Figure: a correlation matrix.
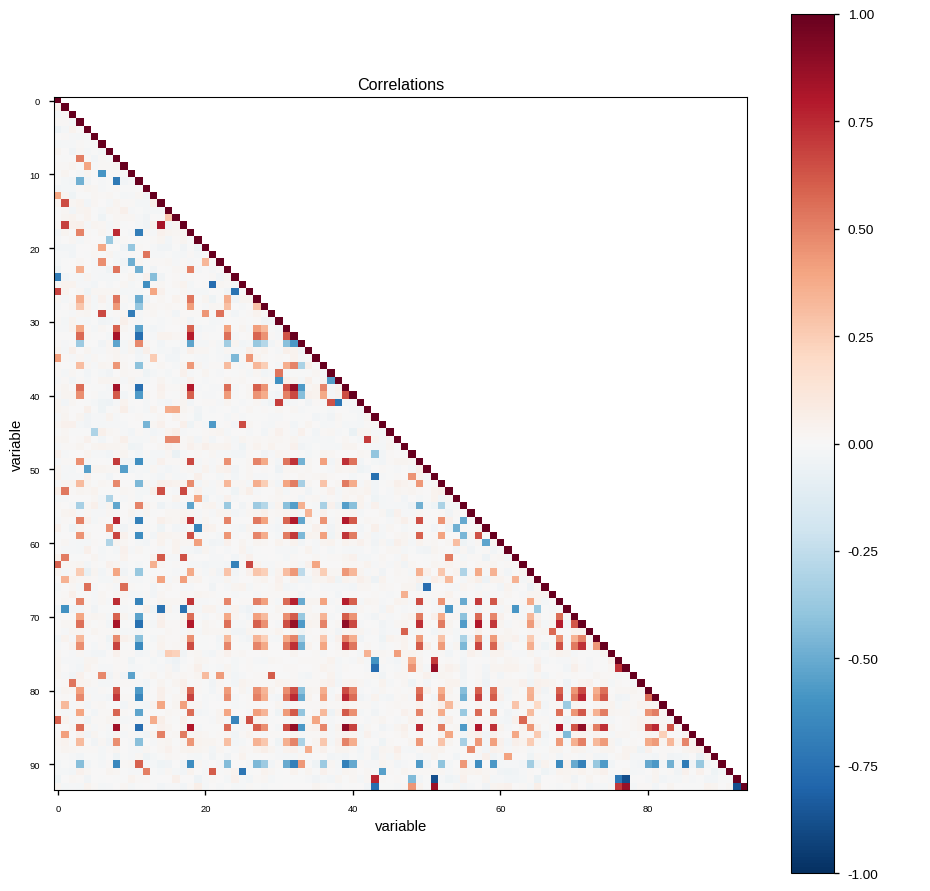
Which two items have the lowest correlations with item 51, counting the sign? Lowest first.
92, 43
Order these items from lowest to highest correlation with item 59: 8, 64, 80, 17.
17, 64, 80, 8
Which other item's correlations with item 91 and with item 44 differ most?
25
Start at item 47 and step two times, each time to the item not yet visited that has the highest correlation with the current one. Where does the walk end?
67
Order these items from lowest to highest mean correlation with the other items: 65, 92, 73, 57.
92, 65, 73, 57
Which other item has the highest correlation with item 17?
14
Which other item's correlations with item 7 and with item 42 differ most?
46
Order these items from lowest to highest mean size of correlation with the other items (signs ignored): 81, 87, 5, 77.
5, 77, 87, 81
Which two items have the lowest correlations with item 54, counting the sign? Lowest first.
58, 7
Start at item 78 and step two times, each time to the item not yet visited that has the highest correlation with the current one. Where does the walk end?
6
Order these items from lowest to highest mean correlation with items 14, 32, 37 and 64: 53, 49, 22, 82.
22, 82, 53, 49
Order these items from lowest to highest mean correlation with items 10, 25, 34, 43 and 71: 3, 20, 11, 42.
11, 20, 42, 3
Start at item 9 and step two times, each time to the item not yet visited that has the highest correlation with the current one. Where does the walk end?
4
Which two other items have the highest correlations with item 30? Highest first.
41, 37
